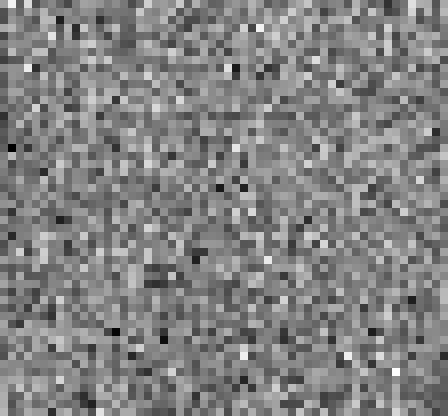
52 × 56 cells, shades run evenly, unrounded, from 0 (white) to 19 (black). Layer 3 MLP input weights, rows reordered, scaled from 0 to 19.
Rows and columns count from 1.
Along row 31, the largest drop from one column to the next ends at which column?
41
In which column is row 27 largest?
2
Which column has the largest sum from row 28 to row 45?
21
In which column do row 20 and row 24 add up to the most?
28
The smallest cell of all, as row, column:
47, 50
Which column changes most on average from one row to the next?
39
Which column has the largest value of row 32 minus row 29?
24
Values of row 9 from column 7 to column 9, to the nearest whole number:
9 11 8
